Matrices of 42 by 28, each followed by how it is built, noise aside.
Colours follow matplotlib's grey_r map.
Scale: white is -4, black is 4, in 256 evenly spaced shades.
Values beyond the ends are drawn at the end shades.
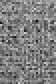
blocks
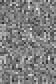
blocks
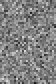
noise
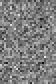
blocks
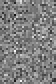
low rank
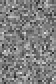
noise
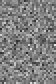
repeating columns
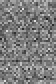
repeating columns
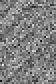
Hankel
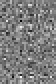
low rank
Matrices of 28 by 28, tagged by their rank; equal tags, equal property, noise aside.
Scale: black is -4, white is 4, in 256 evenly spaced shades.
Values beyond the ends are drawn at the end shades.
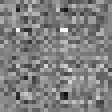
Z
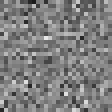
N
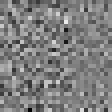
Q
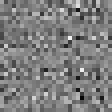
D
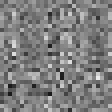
Z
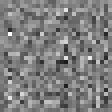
Z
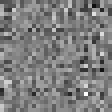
D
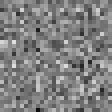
N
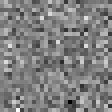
Q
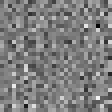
N
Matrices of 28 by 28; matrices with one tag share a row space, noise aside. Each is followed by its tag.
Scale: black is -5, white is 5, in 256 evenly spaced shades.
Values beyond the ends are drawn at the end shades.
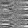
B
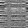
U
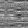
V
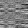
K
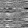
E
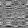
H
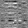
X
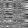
E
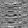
X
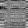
U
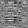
X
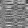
H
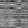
V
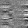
B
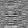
X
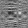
X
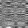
H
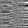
B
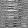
X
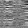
E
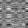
H
